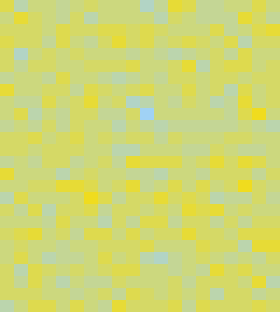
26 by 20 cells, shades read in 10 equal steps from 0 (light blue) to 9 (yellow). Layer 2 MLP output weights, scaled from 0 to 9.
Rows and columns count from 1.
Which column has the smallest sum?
12
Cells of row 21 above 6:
4
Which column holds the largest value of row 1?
13
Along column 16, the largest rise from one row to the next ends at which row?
18
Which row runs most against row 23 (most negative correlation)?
17
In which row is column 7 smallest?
2
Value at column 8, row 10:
4
